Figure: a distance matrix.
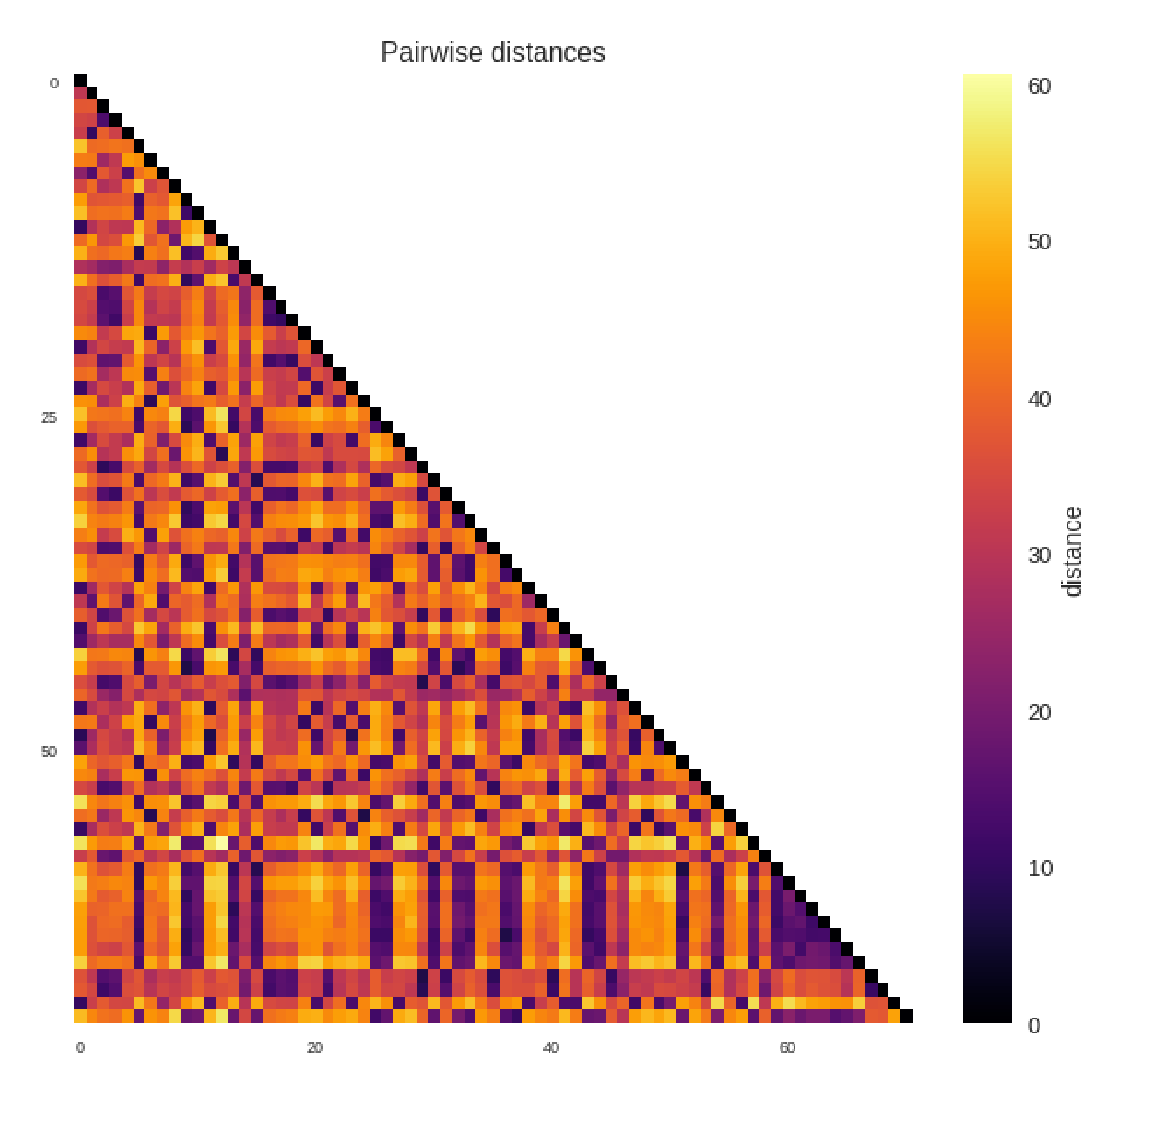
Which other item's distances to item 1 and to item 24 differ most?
4
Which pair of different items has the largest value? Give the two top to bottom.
12, 57
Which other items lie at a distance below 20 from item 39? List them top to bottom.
1, 4, 7
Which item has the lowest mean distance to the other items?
14
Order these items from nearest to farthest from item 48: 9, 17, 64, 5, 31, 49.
17, 31, 49, 9, 64, 5
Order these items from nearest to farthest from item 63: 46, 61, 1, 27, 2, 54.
61, 54, 46, 1, 2, 27
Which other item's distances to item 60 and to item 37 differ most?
70
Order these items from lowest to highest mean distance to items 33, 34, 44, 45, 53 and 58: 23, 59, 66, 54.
59, 54, 66, 23
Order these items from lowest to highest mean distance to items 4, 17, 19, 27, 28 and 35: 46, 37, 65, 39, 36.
46, 39, 65, 36, 37
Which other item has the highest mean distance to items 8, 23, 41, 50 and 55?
57
